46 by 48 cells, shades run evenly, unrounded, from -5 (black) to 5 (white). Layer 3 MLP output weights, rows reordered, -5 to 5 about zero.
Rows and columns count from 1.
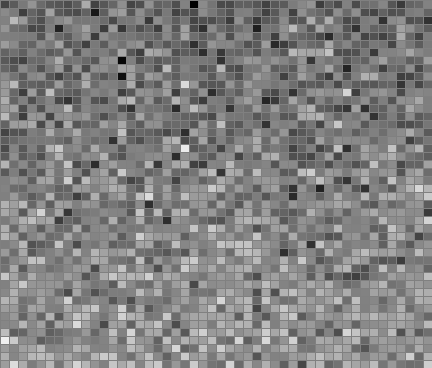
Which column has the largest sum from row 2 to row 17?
1
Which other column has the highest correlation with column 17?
48
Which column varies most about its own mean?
14
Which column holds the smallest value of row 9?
39
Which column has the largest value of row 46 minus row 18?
13
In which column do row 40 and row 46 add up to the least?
34
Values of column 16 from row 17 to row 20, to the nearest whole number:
-1 -2 0 0
